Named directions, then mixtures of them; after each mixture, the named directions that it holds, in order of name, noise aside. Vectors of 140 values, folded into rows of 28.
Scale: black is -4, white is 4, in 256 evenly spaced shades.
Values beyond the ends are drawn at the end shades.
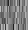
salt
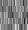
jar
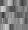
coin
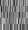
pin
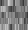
coin, jar.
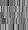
salt.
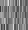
salt.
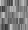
coin, pin.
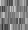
coin, pin.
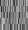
pin.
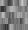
coin.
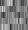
coin, pin.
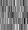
jar.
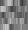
coin.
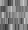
coin, jar.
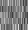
jar, salt.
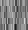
jar, salt.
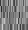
pin.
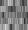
coin, jar.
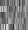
coin, salt.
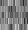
coin, jar.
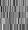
pin.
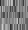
coin, pin.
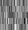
jar, salt.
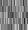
jar.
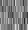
jar.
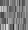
coin, salt.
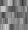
coin.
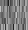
salt.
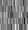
jar.
